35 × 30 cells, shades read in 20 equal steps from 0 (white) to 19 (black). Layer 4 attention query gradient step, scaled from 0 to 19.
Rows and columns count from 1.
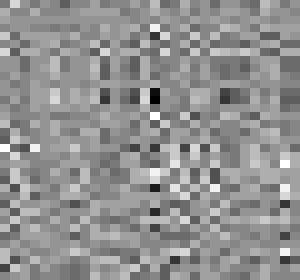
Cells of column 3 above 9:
7
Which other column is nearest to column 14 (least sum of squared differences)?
30
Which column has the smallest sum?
10
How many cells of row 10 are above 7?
22
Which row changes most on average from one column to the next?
19
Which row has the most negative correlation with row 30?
32
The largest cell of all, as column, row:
16, 13
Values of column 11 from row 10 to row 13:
12 7 13 15
